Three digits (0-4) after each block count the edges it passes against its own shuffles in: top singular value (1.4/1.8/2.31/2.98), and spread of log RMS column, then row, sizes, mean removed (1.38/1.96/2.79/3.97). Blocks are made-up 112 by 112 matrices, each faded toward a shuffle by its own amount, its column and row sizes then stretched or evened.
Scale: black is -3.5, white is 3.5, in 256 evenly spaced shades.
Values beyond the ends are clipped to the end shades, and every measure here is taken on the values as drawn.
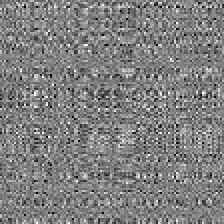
4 2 3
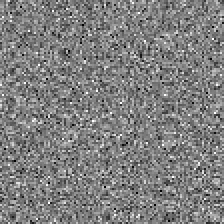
3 0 0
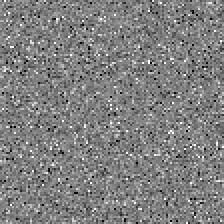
0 0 1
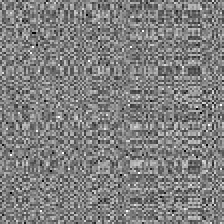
4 2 0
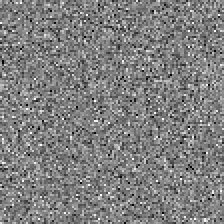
1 0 0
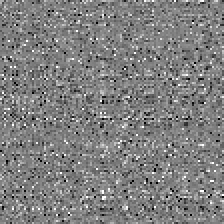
3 1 2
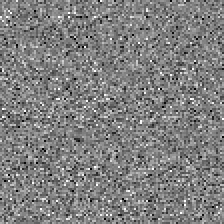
1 0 2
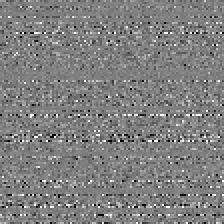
1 0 4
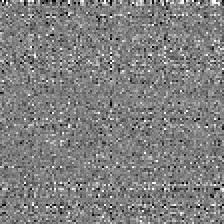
3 2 3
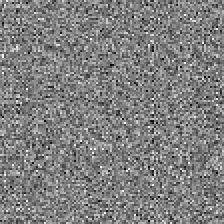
3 1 0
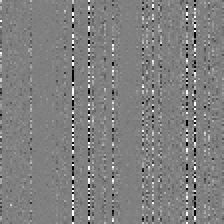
4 4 0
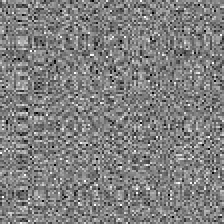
4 1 0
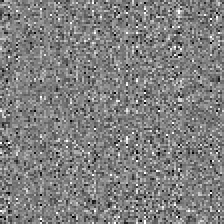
1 3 1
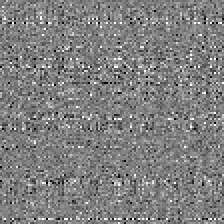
3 1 3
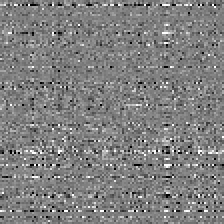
3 1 4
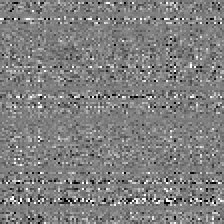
2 2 4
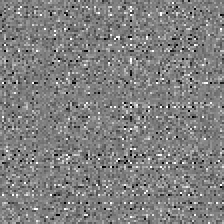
1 2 3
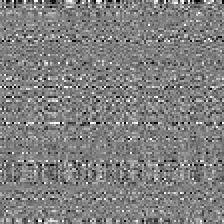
4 0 4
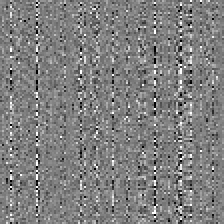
4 4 0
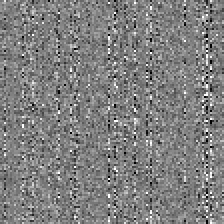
1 4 0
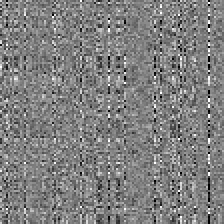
4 4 1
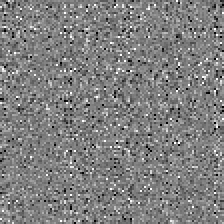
2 2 1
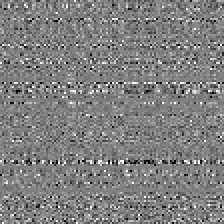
4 0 4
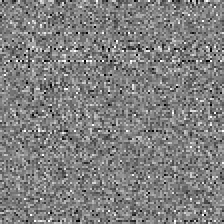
1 1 3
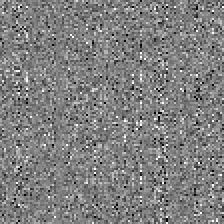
1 3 1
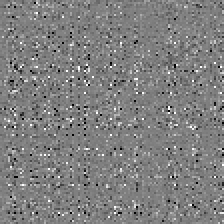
1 3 3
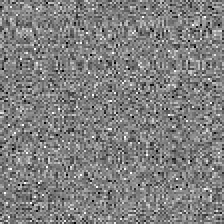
3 0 0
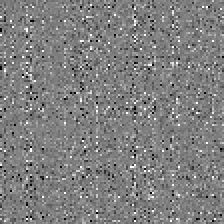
0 3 2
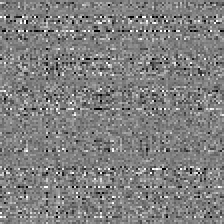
2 2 4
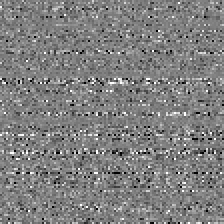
2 0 4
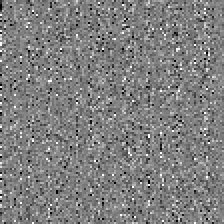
0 3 0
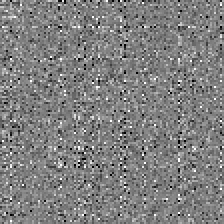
3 3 2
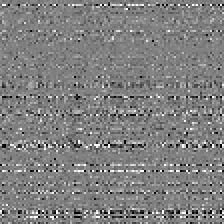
4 1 4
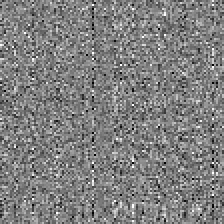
2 3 0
